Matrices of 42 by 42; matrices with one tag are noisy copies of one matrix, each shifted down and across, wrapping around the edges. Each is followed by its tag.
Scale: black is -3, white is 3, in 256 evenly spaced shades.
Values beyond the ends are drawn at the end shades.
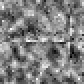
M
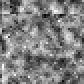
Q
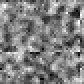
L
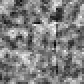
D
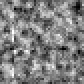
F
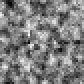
F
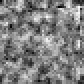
D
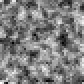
F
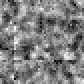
Q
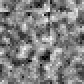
L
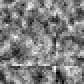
M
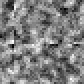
L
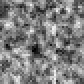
F
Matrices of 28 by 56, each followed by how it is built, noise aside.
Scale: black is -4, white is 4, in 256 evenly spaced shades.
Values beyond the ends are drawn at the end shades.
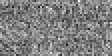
blocks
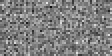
blocks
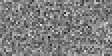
noise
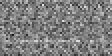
repeating columns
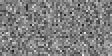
repeating columns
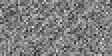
Hankel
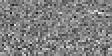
uneven rows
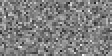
noise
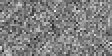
Hankel
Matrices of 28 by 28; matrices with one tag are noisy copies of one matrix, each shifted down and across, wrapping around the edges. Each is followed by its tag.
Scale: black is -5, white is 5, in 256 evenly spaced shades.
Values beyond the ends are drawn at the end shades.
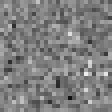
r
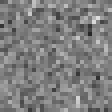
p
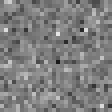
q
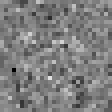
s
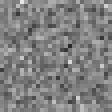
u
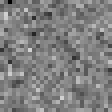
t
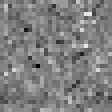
t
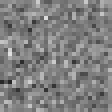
p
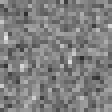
p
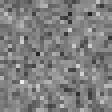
u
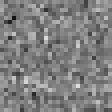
u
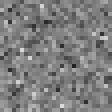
t
